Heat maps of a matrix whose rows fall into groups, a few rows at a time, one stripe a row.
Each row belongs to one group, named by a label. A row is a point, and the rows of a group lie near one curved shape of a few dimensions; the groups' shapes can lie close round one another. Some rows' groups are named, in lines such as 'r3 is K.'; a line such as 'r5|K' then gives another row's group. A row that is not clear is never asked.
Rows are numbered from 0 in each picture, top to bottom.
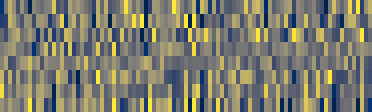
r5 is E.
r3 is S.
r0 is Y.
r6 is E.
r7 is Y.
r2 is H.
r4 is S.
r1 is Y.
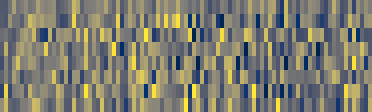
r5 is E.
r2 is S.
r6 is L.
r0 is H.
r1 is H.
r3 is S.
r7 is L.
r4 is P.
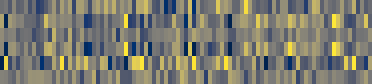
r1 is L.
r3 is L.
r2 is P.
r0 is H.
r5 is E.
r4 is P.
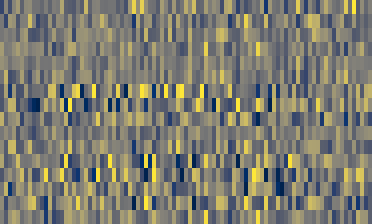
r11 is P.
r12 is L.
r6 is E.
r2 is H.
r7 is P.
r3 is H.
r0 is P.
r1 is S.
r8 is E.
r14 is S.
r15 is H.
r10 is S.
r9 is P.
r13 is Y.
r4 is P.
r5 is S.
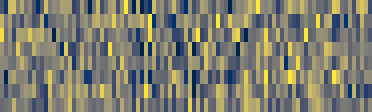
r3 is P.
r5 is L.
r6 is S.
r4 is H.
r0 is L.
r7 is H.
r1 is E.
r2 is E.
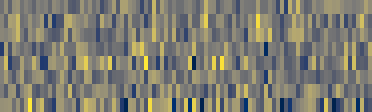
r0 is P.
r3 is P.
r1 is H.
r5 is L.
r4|S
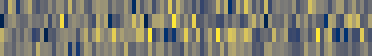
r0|S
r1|Y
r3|E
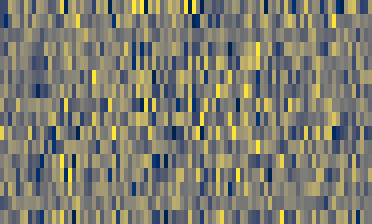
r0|Y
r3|L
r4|H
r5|E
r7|P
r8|E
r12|P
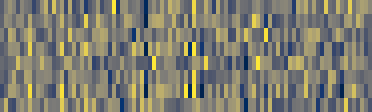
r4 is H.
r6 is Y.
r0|S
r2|S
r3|Y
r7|S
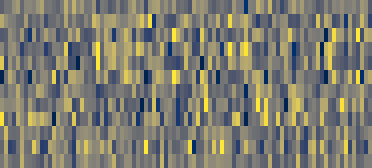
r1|E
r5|Y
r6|H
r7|H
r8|E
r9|S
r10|S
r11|S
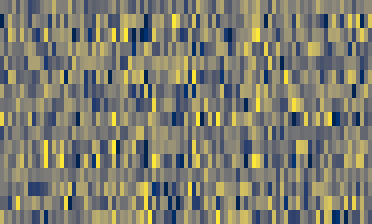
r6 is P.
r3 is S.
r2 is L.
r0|P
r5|Y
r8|E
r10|S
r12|P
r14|P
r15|E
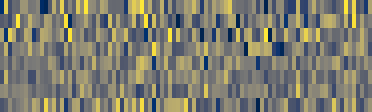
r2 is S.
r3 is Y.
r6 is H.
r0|P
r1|P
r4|E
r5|P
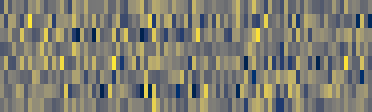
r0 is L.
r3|H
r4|S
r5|L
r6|P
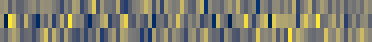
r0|E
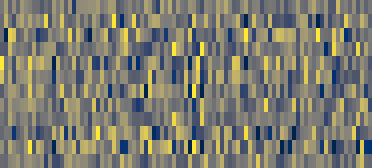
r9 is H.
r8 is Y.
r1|S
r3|Y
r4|E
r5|E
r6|Y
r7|Y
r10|Y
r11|H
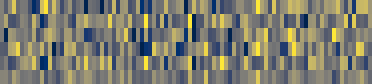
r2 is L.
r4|S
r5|H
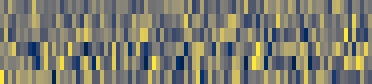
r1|L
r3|P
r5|E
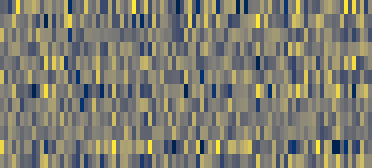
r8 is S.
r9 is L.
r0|P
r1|H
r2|E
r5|E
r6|P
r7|E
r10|E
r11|P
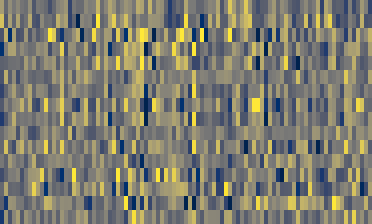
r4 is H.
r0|E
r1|E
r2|E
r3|Y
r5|P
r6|Y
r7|L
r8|Y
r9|P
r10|S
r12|H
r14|L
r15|P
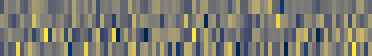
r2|S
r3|P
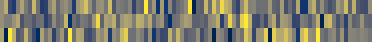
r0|S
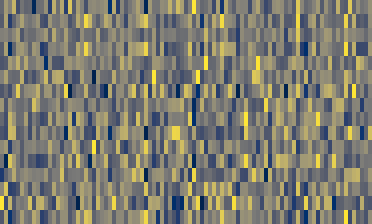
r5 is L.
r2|P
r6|P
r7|L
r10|E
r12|Y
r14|E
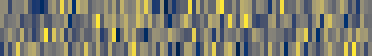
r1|E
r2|S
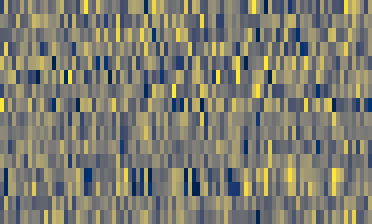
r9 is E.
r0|L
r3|S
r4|E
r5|P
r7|E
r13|L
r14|P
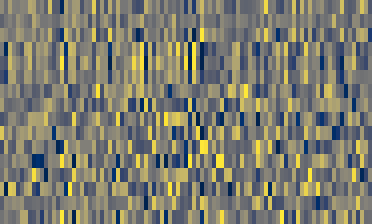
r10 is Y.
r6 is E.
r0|Y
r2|Y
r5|Y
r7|P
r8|H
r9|E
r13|S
